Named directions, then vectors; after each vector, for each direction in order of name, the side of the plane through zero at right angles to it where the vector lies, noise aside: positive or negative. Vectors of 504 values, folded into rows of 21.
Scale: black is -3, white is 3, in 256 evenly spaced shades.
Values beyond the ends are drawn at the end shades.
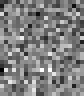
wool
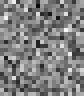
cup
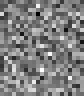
negative, positive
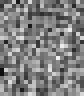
positive, positive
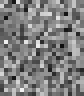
negative, negative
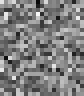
positive, negative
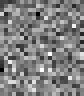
negative, positive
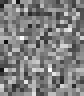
positive, positive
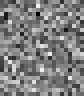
negative, positive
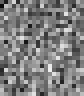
positive, positive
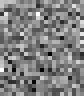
positive, negative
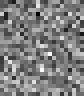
negative, positive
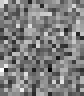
negative, negative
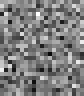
positive, negative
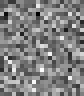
negative, positive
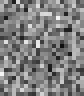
negative, negative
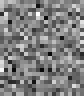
positive, negative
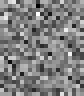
positive, negative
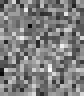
positive, positive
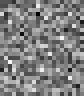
negative, positive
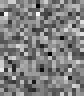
positive, negative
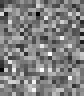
negative, positive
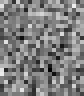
negative, negative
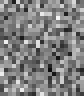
negative, negative
